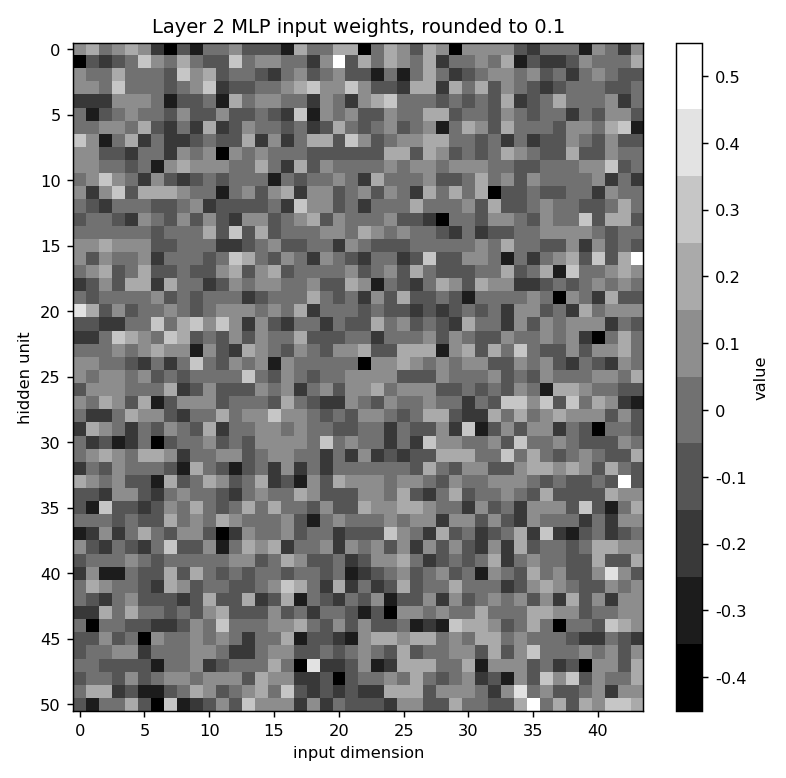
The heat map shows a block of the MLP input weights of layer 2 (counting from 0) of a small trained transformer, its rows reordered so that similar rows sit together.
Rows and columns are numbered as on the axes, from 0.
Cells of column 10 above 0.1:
7
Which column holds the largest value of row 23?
34
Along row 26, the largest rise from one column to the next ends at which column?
37
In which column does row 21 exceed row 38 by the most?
11
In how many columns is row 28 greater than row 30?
19
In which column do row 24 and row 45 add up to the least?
5
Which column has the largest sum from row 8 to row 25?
42
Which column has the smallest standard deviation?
14
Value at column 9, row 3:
0.1
